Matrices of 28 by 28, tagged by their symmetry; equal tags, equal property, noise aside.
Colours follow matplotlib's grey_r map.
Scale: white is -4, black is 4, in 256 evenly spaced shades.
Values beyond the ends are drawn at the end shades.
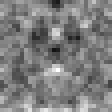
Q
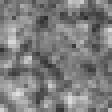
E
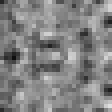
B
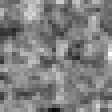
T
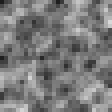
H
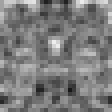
Q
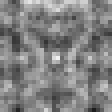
Q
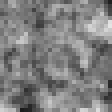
T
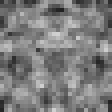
Q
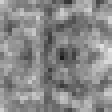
B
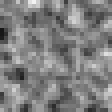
T
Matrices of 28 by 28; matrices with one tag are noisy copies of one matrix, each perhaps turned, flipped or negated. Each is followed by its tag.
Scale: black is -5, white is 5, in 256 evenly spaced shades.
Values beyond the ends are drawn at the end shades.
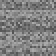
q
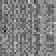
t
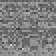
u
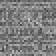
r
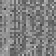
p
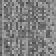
u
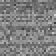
p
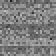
q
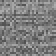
p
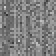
p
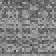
u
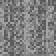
q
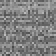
p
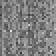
u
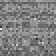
u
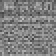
t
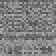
t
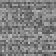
r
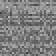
p
